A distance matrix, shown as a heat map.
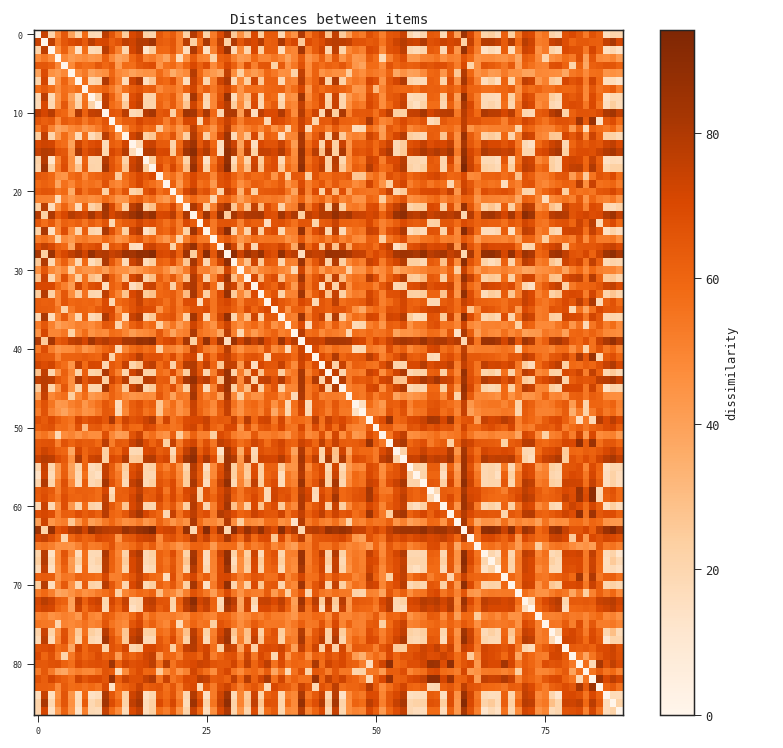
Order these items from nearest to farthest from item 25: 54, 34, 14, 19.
19, 34, 14, 54
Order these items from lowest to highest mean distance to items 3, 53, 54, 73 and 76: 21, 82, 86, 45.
21, 86, 45, 82
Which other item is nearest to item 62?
38
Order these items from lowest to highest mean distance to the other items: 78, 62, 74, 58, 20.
62, 74, 20, 78, 58
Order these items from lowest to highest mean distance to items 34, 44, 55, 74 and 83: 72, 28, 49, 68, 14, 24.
24, 68, 14, 72, 49, 28
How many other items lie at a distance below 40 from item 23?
4
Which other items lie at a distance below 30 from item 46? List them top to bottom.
5, 30, 38, 62
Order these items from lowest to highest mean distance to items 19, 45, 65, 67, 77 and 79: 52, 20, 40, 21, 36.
36, 21, 40, 52, 20
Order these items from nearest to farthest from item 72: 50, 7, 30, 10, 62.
10, 30, 62, 50, 7
